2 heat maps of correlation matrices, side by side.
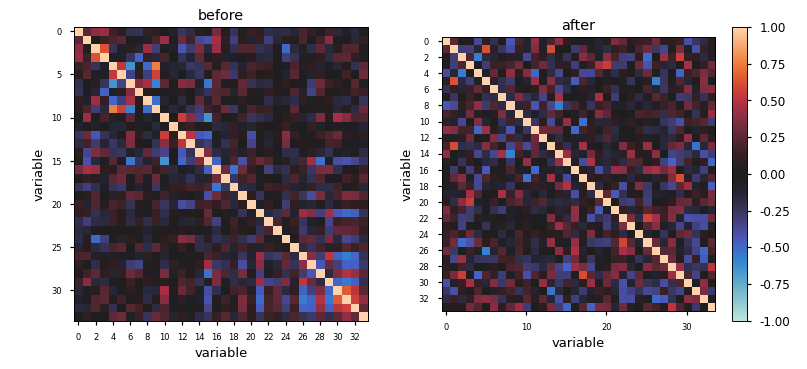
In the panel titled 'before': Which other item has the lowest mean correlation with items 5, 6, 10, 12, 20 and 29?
15
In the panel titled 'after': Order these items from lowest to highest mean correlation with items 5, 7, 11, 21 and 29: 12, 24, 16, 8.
8, 16, 12, 24
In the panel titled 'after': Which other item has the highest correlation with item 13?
1
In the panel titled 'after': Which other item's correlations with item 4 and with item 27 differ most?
2
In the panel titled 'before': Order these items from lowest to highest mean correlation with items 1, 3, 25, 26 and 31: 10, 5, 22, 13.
22, 13, 5, 10
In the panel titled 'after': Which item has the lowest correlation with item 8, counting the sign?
14
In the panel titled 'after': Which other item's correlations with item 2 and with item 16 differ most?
25
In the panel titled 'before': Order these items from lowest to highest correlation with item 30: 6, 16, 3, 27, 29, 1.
29, 27, 16, 1, 6, 3
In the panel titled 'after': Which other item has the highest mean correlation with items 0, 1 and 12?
11
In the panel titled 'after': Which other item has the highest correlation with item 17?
29
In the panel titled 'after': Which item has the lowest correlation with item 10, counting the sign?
17
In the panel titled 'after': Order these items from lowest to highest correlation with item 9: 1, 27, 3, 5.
27, 5, 1, 3
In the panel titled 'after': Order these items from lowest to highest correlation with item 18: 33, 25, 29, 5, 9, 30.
33, 25, 5, 9, 29, 30
